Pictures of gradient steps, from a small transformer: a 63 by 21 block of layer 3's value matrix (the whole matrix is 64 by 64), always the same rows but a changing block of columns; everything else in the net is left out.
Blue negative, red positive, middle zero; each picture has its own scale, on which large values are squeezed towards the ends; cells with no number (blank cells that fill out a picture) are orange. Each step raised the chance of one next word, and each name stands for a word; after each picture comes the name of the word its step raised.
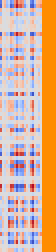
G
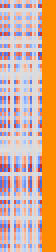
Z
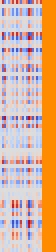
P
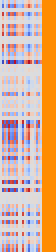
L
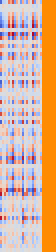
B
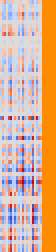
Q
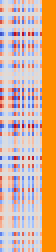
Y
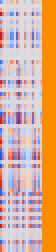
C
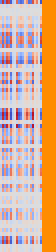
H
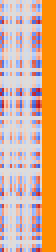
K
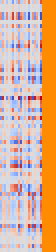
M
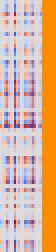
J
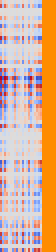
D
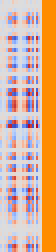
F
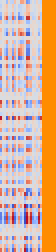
Q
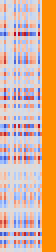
Y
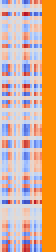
C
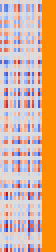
K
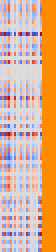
Y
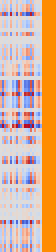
J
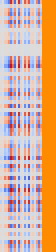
C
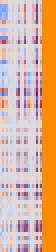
K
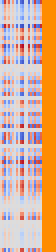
B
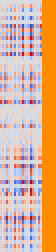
B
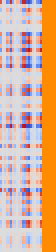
P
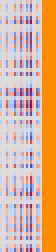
K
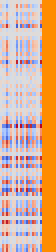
L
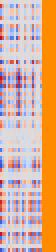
D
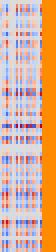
J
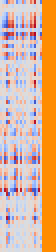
B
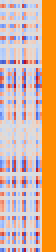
D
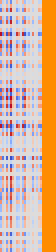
Y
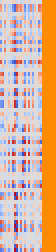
K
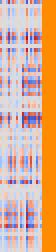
P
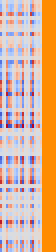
J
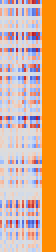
P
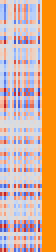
K
